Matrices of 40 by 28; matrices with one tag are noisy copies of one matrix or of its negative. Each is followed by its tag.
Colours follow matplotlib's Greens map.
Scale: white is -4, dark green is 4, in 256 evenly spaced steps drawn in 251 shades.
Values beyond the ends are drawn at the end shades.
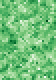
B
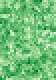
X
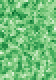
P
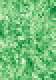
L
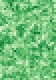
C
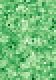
B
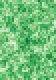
B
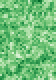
X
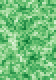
B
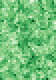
B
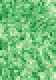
L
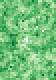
B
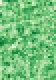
C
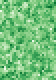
P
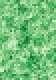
B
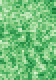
L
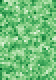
C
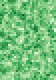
P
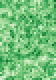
X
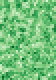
P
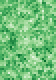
B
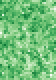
L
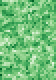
C
